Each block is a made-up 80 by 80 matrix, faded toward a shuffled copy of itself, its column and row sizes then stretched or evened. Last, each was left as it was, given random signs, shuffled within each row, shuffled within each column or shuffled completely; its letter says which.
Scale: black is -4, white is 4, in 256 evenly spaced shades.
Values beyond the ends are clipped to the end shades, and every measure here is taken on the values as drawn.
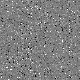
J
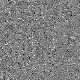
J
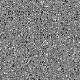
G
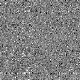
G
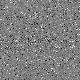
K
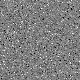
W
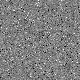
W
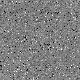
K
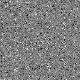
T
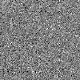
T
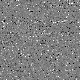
K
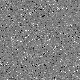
K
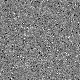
W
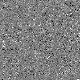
T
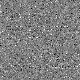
K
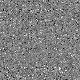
K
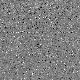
K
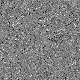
W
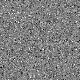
K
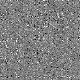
G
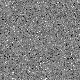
W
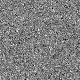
W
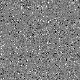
G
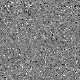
T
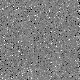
J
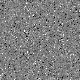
J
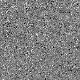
T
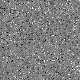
K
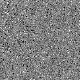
J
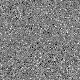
K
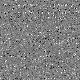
K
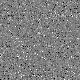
K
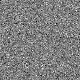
K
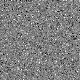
K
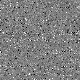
K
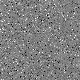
W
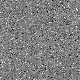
W
